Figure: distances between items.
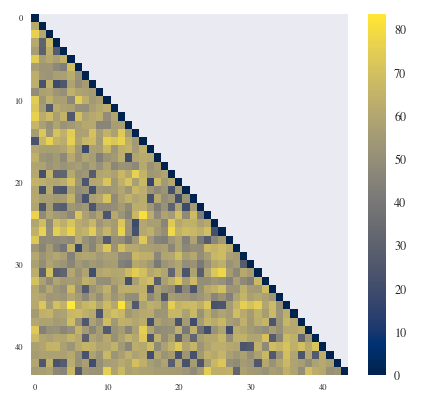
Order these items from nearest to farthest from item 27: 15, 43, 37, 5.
5, 37, 43, 15
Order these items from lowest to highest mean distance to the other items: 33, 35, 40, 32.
33, 32, 40, 35
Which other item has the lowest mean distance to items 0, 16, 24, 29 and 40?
30
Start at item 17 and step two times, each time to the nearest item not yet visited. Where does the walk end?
32
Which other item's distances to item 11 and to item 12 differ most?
2
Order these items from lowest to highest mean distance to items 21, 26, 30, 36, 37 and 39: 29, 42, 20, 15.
20, 42, 29, 15
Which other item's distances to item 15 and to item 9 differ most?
36
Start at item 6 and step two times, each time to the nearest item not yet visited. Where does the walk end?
43
